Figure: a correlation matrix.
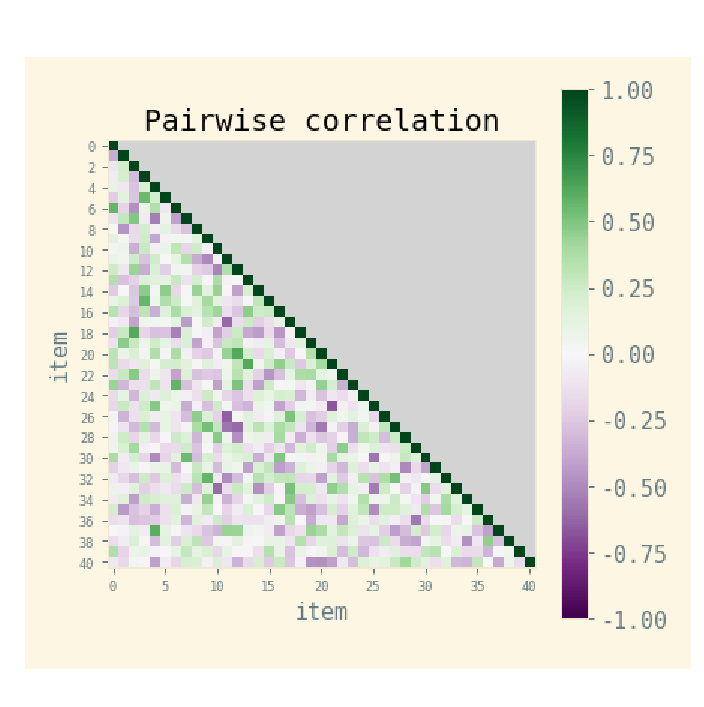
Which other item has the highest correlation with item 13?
21
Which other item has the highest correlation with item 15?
3
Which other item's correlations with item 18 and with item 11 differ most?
26
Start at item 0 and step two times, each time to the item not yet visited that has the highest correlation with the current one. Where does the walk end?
23
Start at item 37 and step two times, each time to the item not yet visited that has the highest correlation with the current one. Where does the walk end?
25
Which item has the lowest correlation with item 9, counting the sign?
11
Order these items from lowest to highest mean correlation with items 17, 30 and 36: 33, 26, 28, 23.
28, 23, 26, 33
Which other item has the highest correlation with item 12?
20
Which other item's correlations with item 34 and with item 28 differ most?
40
